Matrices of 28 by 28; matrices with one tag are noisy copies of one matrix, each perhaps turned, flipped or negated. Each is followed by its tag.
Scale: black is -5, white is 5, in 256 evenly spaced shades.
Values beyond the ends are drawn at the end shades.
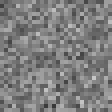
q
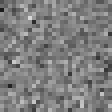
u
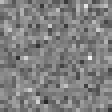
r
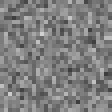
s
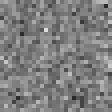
u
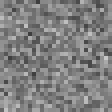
q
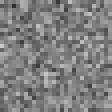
r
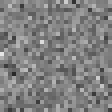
s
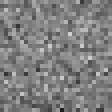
u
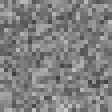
u
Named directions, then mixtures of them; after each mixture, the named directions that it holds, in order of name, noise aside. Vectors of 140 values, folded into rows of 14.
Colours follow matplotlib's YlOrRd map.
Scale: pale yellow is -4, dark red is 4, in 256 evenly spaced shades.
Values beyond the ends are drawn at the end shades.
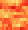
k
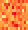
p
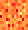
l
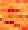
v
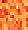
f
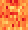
f, k, l.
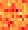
k, l, v.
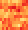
k.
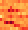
v.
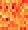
k, l, p.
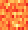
k, l, p.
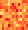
k, l.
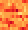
k, l, v.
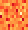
l.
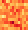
f, p, v.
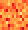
k, l.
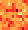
k, l, v.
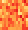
f, l, v.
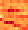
v.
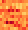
f, v.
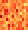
f, l.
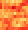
k.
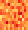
f, l, p.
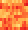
f, k.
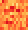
f, k, v.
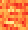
f, v.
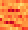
v.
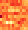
k, l, v.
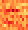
f, l, v.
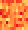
f, k, l.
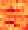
v.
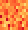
f, l.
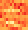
v.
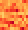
k, l, v.
